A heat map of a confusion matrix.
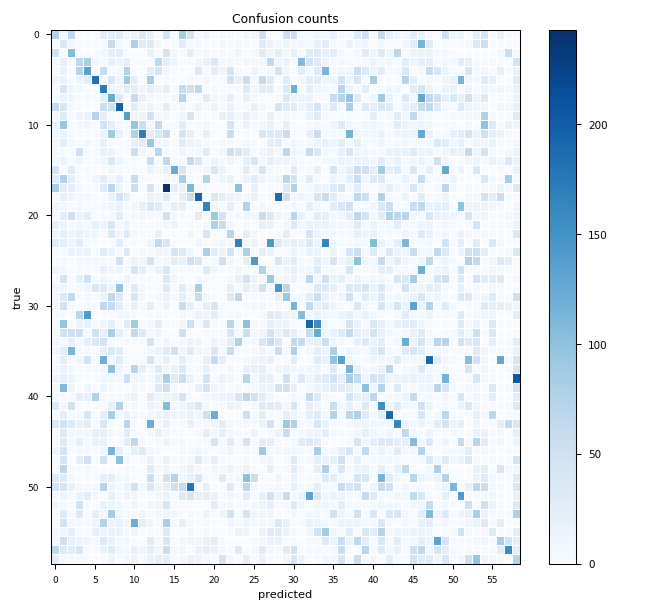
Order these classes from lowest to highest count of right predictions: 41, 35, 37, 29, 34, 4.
34, 35, 29, 37, 4, 41
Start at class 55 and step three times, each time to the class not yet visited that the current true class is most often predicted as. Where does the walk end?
29
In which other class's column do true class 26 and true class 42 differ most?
20
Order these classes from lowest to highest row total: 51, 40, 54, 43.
54, 40, 51, 43
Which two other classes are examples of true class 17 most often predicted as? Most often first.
14, 23
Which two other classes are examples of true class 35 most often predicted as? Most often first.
2, 30
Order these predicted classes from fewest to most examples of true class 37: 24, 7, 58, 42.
24, 58, 42, 7
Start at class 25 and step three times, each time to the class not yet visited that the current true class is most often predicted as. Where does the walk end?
53
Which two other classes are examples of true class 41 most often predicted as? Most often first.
14, 8
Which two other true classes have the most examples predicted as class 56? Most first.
36, 18
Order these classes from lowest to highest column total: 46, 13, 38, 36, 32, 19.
13, 19, 36, 32, 38, 46
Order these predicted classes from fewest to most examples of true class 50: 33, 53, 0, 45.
45, 33, 0, 53
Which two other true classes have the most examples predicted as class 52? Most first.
36, 25
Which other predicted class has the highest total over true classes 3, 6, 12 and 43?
30
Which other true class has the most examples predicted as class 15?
49
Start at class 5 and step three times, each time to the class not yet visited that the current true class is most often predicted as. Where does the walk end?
33
